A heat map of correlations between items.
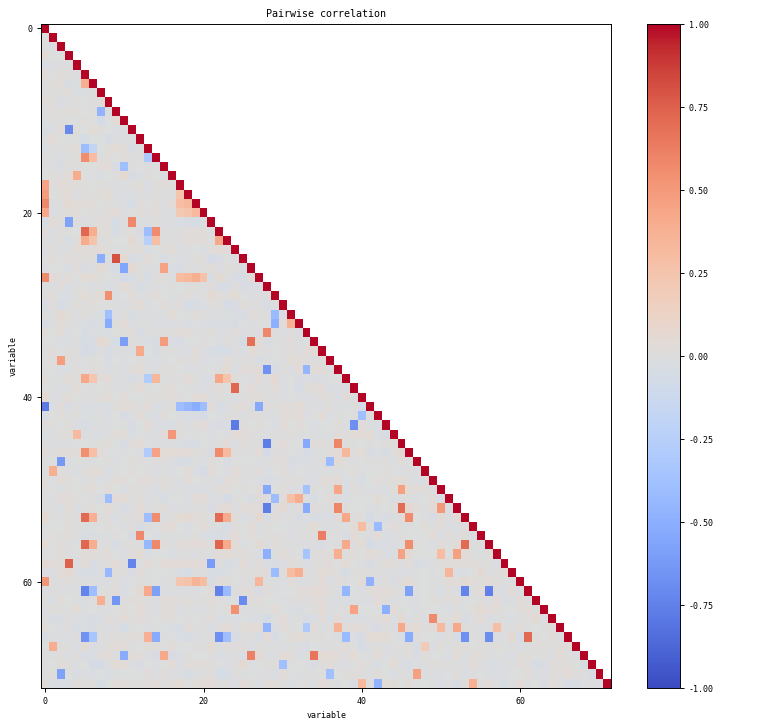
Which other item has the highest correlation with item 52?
45
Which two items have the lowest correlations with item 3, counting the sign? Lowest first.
11, 21
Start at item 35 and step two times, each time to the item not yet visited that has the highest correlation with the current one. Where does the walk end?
12
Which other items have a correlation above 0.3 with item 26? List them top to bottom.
15, 34, 68
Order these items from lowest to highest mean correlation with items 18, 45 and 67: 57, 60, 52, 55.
55, 60, 57, 52
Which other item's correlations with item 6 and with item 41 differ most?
0
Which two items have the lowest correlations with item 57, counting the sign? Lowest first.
28, 33
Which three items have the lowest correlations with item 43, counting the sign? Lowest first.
24, 39, 63
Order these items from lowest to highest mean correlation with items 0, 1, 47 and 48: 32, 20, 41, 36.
41, 36, 32, 20
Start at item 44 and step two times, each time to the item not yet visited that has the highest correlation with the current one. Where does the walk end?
4
